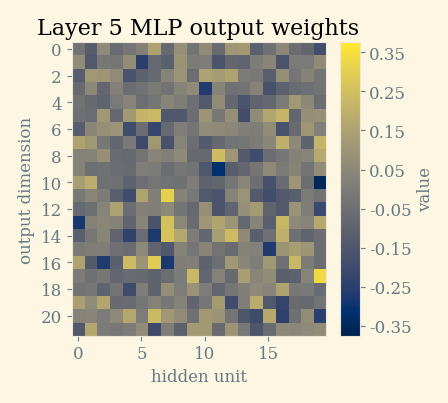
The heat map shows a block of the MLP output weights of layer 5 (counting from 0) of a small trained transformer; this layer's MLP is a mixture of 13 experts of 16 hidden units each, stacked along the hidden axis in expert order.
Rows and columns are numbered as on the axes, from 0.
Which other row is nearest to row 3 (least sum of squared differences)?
4
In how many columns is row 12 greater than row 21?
9
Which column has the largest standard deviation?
19
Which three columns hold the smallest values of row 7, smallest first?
5, 7, 10
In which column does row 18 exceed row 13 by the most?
0
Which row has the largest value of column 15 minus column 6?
6
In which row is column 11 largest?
8
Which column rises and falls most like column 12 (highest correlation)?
16
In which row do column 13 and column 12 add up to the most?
14
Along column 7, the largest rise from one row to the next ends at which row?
11
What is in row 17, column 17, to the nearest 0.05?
-0.1
